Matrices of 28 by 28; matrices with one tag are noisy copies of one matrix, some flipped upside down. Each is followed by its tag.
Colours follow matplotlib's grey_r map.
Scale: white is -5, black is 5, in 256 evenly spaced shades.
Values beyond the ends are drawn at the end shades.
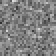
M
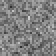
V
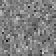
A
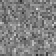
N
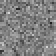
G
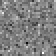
A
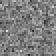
M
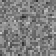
N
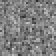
N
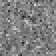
N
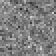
V
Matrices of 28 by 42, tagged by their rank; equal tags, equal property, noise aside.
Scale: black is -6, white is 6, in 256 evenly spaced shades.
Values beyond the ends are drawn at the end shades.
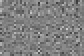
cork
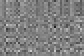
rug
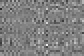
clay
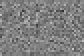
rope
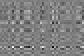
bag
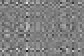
rug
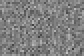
rope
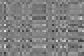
bag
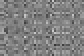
rug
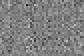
cork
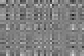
bag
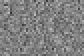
rope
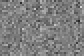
rope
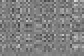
rug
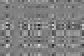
bag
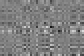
bag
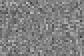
rope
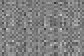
rug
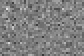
cork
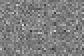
rope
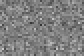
rope
